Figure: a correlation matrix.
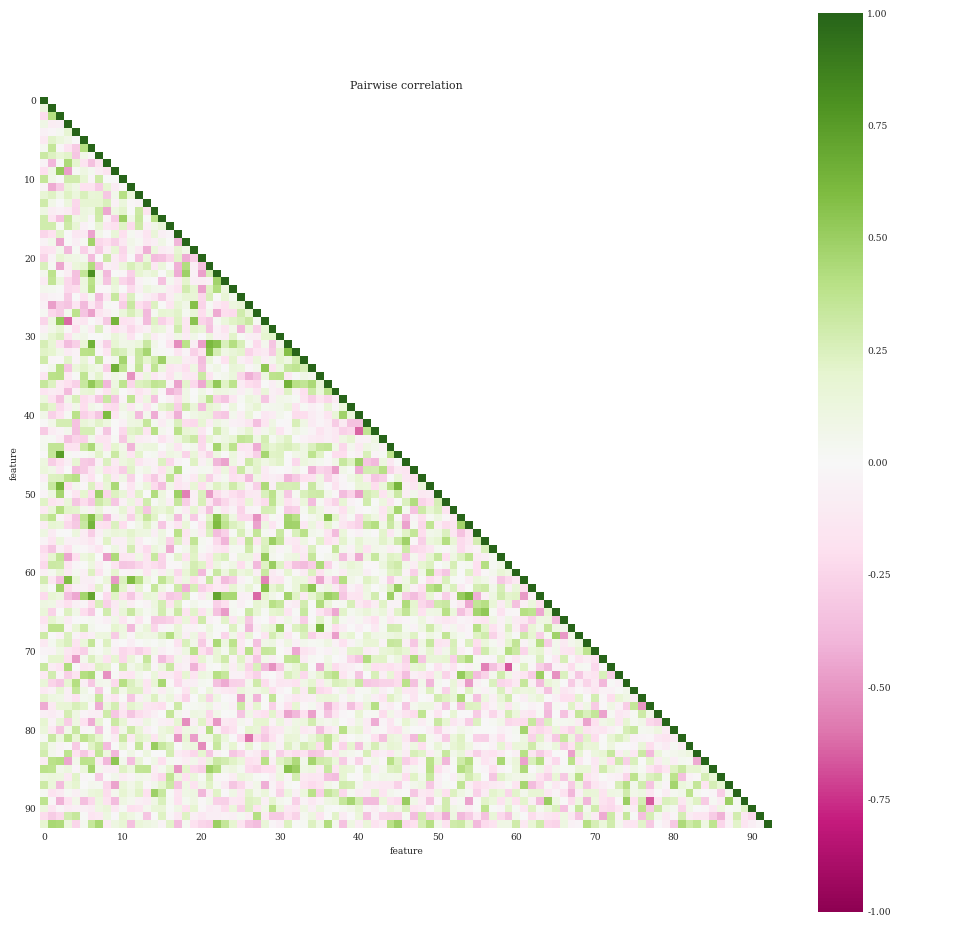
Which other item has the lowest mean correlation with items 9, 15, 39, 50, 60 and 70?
20
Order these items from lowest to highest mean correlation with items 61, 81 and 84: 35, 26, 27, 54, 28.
26, 28, 27, 35, 54
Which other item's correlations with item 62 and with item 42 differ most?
79
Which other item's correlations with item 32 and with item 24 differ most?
70
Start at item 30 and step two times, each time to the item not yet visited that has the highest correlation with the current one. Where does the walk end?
35
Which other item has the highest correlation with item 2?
45
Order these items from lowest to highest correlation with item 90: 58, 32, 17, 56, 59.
32, 58, 17, 59, 56
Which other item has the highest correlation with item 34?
9
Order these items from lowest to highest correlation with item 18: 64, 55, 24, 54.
55, 64, 54, 24
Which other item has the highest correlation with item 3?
61
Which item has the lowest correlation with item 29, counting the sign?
72
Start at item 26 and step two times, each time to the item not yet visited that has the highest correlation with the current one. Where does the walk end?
28
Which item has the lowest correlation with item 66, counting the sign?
68
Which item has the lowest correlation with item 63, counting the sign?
27
